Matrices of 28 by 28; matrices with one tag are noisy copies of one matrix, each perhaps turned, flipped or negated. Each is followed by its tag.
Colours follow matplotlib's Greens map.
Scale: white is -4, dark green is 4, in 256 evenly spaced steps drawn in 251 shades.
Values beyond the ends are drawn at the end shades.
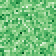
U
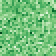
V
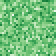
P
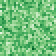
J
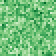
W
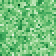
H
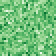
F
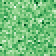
V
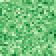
P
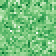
U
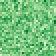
P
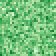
P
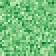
U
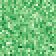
J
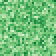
H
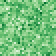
W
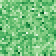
P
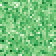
W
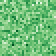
U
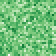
F
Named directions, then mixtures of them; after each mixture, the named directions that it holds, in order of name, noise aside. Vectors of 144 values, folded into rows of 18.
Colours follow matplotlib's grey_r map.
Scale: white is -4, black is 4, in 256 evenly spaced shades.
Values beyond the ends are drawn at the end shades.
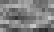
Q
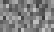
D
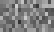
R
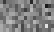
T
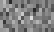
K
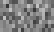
D.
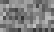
D, Q.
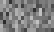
K.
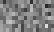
T.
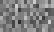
R.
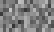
R, T.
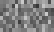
R.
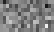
D, T.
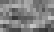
Q.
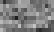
Q, T.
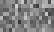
R.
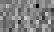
D, K, R.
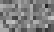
K, Q, T.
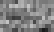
D, Q.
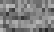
K, Q.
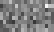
K, R, T.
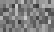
R.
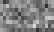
D, Q, T.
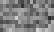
Q, R, T.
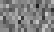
D, K, R.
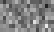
D, T.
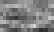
Q.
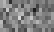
K.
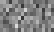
D, K, T.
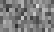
D, K, T.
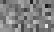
T.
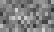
K, Q, R.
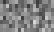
D.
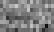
D, Q, T.
